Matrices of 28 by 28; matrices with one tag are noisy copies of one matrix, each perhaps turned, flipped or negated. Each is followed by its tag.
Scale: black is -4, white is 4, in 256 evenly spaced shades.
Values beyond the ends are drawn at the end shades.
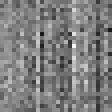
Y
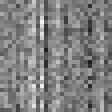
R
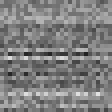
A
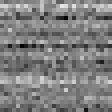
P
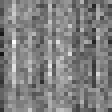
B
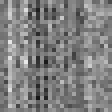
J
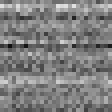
P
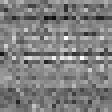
A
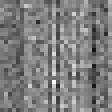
A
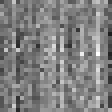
B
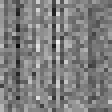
A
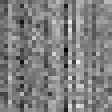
R
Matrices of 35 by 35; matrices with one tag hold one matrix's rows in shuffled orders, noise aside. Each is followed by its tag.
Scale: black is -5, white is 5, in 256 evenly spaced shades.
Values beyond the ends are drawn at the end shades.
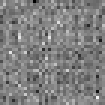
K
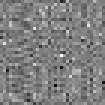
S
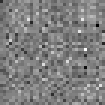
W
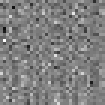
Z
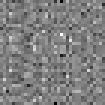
S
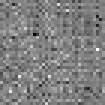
K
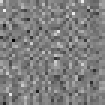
Z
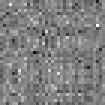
K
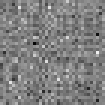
K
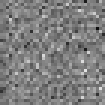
W
